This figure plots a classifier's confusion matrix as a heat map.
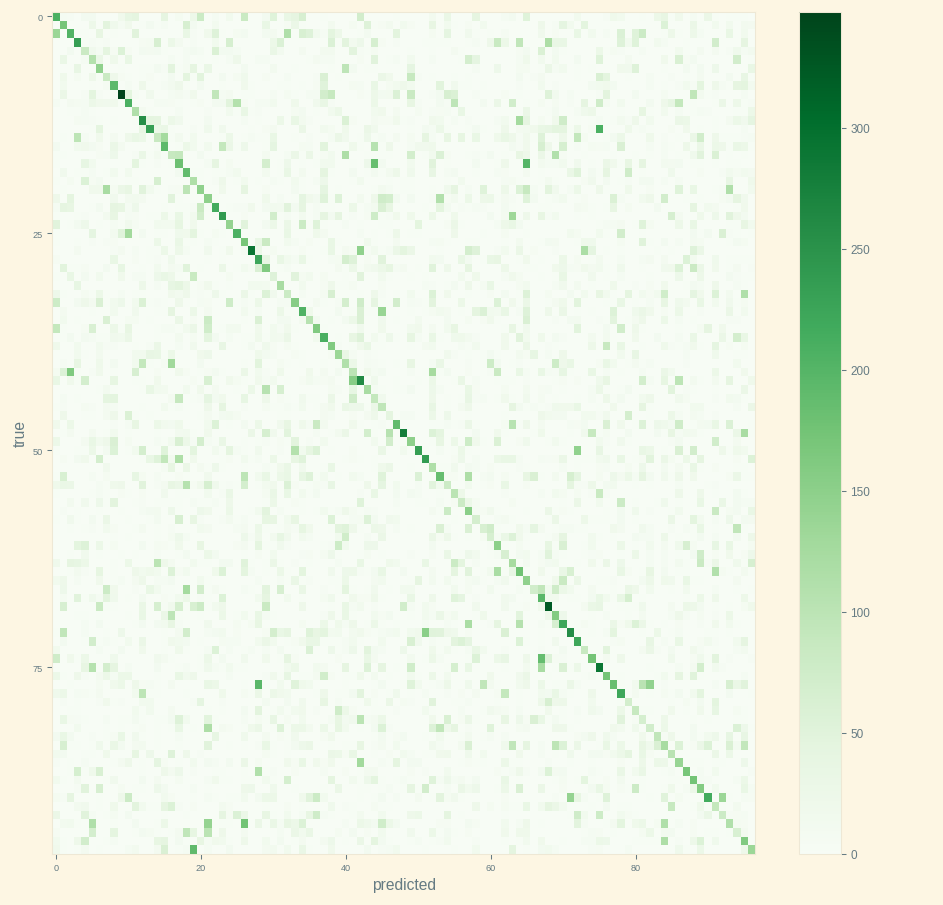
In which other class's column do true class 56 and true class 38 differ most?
76
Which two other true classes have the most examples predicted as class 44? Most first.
17, 15
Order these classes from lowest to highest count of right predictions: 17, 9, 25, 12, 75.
17, 25, 12, 75, 9
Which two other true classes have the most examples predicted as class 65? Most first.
17, 20
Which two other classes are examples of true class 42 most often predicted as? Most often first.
41, 86
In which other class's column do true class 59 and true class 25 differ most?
10
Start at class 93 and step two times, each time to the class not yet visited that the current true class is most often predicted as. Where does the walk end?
29
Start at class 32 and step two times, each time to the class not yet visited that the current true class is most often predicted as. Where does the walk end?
84
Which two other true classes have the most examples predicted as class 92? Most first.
90, 25
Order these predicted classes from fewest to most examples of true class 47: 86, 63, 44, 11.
44, 11, 86, 63
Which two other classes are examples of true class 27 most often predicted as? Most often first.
42, 73
